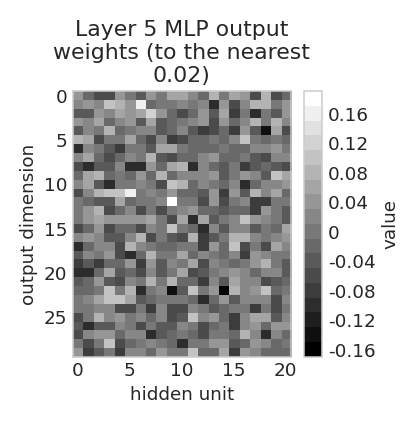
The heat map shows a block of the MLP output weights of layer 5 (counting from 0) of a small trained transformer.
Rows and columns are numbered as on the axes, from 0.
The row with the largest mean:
1
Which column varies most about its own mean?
9
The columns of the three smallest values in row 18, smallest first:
5, 16, 4
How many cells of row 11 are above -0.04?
17
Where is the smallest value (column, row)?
14, 22
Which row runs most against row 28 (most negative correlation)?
10
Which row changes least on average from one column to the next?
6
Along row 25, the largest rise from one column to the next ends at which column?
11
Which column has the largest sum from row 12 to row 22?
15
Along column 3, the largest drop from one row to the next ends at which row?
12
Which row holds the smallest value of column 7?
27
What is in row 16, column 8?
0
